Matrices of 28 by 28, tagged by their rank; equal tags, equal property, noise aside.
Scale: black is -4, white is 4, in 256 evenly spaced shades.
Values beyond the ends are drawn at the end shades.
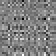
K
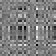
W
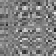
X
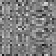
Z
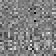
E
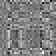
K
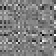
K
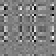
W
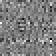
E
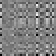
W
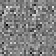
E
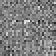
E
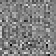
E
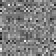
E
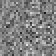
E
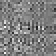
E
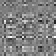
K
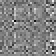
X
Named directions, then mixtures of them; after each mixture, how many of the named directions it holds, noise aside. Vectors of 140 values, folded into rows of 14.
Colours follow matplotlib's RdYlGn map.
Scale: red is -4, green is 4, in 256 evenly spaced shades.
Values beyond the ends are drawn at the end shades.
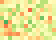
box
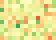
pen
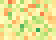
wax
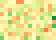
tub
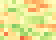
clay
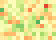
four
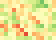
three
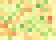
two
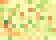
one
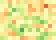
three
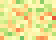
two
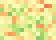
four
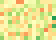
one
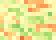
one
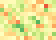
three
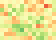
four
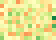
one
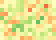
four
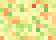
two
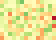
one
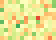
one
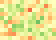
four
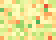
two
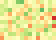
one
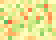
three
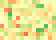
three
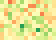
one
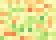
four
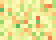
two
